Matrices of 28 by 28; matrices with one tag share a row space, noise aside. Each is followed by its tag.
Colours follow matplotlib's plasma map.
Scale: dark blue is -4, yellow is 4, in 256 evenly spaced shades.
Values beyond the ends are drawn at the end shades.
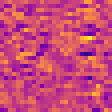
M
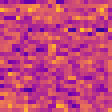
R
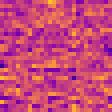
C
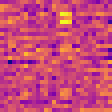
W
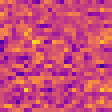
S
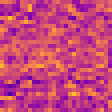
R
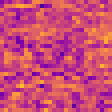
S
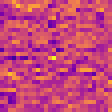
R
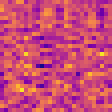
S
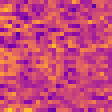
R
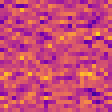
M
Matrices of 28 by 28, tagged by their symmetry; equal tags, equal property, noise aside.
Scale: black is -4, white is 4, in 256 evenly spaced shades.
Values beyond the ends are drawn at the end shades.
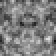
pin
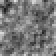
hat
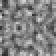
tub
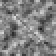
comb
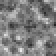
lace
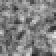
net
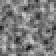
comb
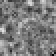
hat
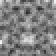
pin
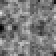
tub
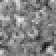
hat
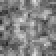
tub
